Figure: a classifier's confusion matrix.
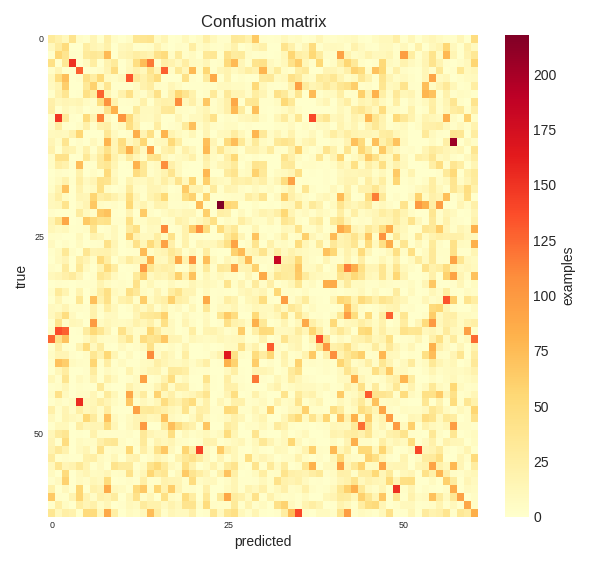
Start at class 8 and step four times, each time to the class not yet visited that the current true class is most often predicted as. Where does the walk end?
48
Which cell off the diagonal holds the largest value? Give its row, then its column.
21, 24
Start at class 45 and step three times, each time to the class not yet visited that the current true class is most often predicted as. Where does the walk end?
46
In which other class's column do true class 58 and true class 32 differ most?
25
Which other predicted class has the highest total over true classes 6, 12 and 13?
57
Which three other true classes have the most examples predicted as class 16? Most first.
4, 24, 26
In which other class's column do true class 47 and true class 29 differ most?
42
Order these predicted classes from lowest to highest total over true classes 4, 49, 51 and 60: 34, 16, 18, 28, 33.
28, 33, 18, 34, 16
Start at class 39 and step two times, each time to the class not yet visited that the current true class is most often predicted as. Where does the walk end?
40
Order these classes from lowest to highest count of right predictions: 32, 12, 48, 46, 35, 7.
35, 32, 46, 12, 48, 7
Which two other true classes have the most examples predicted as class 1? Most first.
10, 37
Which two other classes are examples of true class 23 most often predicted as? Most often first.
2, 5
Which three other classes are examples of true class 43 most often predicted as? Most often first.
29, 13, 50
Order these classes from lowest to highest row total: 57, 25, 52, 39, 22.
22, 39, 25, 57, 52
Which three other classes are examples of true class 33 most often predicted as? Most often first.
56, 22, 6
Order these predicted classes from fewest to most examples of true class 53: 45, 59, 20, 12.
59, 12, 20, 45
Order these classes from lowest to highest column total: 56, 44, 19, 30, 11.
30, 19, 56, 11, 44
